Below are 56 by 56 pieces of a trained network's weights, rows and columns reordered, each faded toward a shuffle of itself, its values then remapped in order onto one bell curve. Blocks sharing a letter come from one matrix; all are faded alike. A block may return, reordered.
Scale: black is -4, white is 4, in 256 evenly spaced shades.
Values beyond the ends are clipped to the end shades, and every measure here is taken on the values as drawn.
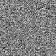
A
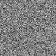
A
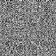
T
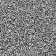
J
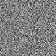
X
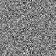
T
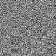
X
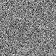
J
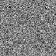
T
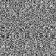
A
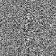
T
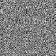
T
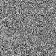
A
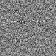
X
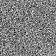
J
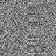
A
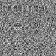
A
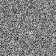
J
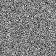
J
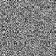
T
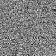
A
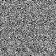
A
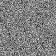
J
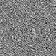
X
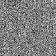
T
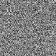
T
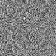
X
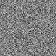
X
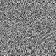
A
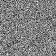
J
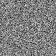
J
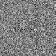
T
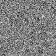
J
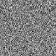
T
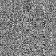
T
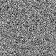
J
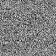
A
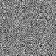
X
